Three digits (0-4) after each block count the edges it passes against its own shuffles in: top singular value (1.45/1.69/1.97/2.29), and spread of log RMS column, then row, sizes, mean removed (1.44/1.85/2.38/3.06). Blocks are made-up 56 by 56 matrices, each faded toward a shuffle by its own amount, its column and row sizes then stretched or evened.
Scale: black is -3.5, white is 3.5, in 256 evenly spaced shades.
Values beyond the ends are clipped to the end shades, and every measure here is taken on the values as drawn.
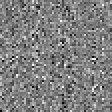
1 3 0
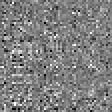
2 3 1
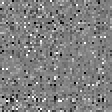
1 2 2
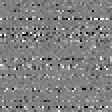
1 0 4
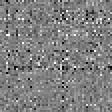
1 2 3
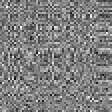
4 1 2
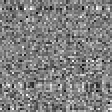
3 0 2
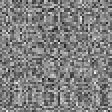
4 0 0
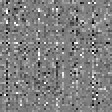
2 3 2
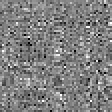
3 2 1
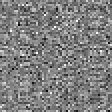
3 0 0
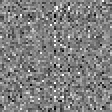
3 2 0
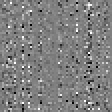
0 4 1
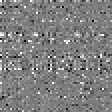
3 0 3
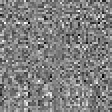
3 3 1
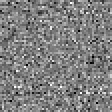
0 0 1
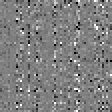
1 4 2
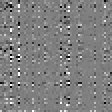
4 4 2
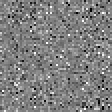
1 2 0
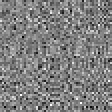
4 1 1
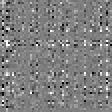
3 4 3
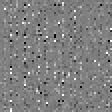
0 3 0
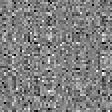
3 2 0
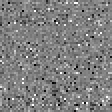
0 0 2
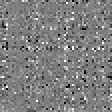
0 3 3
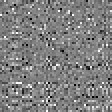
4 1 2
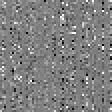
0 4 0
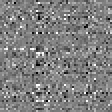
3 2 3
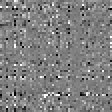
2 3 3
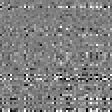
4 2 4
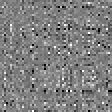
3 3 2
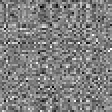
4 1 2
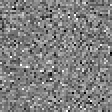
2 0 0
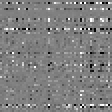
4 2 4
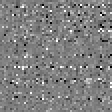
0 1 3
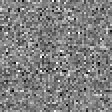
0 0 2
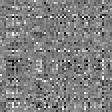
4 2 3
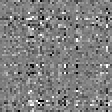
3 3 3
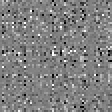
2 3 3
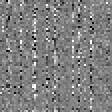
2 4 1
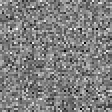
1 0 1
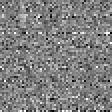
2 0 3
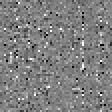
0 2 0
